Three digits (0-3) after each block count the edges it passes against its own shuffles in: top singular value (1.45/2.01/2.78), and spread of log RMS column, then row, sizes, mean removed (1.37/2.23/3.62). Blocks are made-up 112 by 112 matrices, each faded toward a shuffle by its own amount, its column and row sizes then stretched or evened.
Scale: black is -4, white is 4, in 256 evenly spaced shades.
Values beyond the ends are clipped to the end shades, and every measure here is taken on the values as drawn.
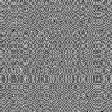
3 1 1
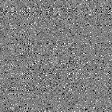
2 1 2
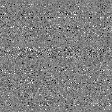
1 1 2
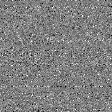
1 0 2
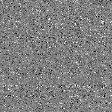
0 1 2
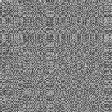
3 1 1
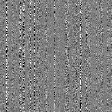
2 3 0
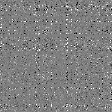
0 2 2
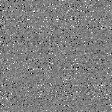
1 1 2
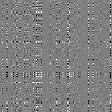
3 3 2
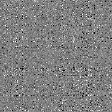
1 2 2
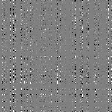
2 3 2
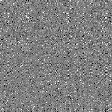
2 1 1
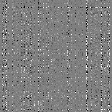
2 3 2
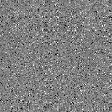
2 1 1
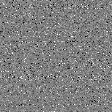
0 0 2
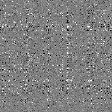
2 2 2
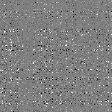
0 2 2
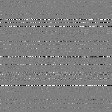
3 0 3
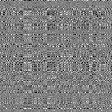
3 0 3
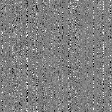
0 3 0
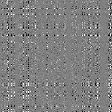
3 3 2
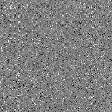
2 1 1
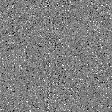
1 1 0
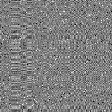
3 1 1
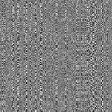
3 3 0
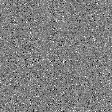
0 1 1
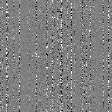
1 3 0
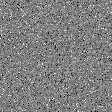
0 0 0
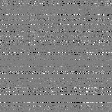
1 1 3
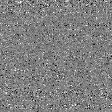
1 0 2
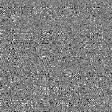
2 1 2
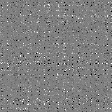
1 2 2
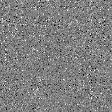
1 1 1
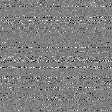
2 0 3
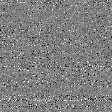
1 0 2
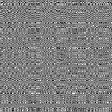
3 0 3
